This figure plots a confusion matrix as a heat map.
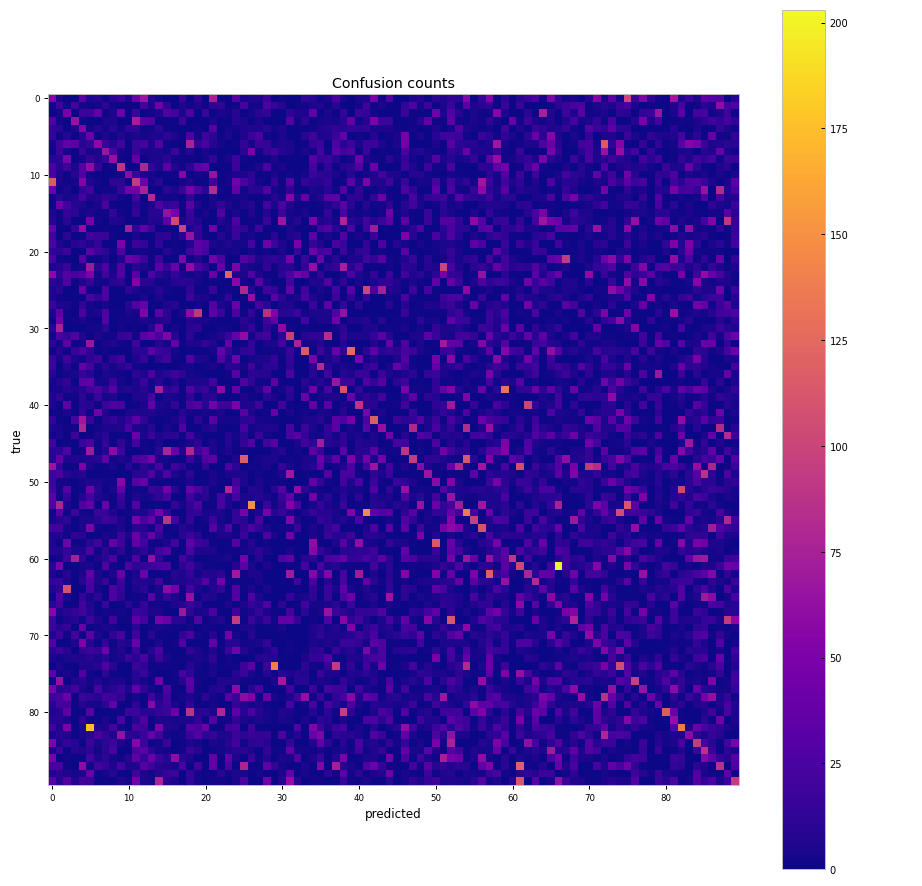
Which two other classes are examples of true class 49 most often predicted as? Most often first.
85, 31
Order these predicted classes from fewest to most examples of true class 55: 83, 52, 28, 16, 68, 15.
28, 16, 83, 52, 68, 15
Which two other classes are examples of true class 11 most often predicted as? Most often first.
0, 56
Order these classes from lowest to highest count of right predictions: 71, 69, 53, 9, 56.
69, 71, 53, 9, 56
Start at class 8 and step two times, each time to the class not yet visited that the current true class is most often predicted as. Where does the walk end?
50
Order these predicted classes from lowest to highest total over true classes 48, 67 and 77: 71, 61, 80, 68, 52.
80, 52, 71, 61, 68
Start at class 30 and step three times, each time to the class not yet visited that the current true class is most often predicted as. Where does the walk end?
61
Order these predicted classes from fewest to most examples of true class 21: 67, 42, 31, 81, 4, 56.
56, 42, 4, 31, 81, 67
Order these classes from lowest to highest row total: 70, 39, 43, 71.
39, 71, 70, 43
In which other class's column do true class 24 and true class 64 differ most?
2
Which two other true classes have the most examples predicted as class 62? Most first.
40, 84
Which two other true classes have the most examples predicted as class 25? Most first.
47, 87
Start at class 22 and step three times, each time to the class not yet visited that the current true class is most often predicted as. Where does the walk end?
5
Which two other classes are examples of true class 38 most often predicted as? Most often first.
59, 14
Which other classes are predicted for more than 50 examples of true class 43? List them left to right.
4, 47, 54, 57, 87
